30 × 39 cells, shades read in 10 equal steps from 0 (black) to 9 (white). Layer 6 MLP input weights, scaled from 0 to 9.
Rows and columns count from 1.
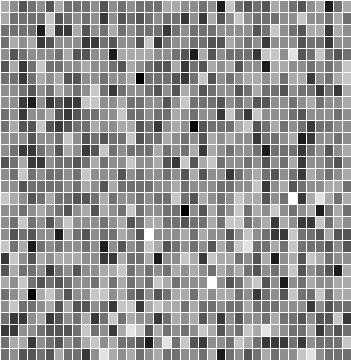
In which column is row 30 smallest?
25
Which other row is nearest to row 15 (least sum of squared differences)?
16
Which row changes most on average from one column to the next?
22
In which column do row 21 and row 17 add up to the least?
4
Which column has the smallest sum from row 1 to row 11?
3
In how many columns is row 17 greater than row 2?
21
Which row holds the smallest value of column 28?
10
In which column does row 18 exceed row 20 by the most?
31
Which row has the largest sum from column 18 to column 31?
28
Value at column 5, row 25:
6
